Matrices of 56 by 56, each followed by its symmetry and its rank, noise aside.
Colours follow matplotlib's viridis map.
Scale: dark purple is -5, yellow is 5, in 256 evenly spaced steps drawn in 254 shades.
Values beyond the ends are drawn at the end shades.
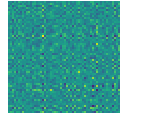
symmetric, rank four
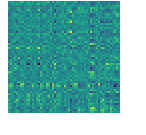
antisymmetric, rank four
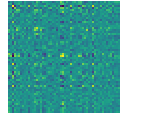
symmetric, rank three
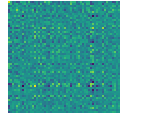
symmetric, rank three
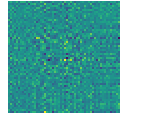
antisymmetric, rank four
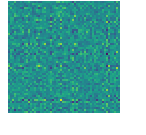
antisymmetric, rank four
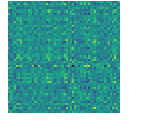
no symmetry, rank three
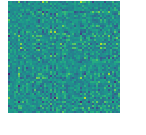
antisymmetric, rank four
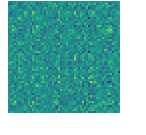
no symmetry, rank five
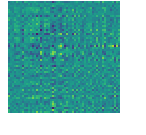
symmetric, rank three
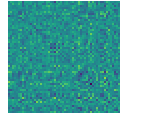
symmetric, rank five
